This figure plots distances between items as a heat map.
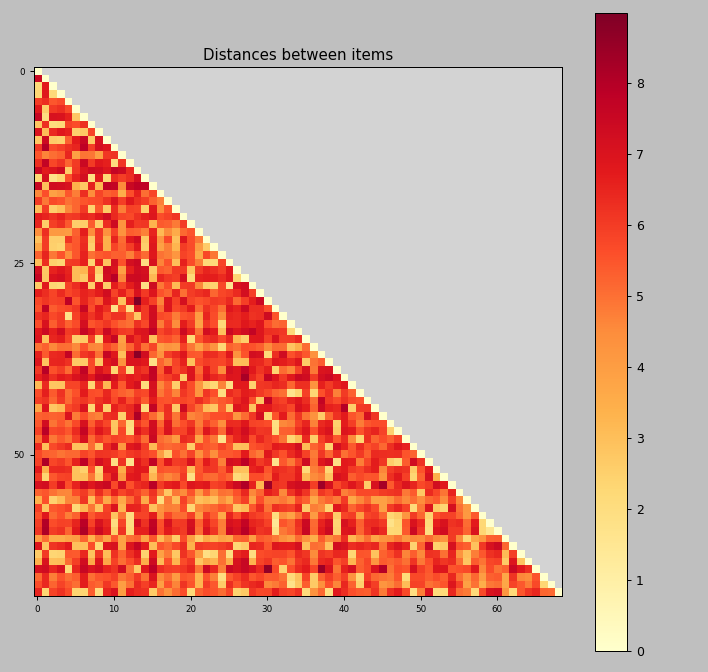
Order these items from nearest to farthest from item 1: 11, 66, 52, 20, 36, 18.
20, 52, 11, 36, 18, 66
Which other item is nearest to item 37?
30
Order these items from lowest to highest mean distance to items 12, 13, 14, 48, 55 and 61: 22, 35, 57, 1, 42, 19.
42, 22, 57, 19, 35, 1
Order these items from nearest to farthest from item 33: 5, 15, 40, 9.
5, 9, 40, 15
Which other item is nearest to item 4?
32
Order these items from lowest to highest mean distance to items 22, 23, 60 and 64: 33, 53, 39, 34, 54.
39, 33, 53, 54, 34
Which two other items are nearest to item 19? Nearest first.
40, 55
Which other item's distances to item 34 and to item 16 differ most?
56
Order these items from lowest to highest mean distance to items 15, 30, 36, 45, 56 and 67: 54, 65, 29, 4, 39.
39, 4, 29, 65, 54
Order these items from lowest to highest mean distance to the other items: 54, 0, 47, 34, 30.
0, 47, 30, 34, 54
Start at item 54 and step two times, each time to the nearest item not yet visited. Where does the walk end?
29
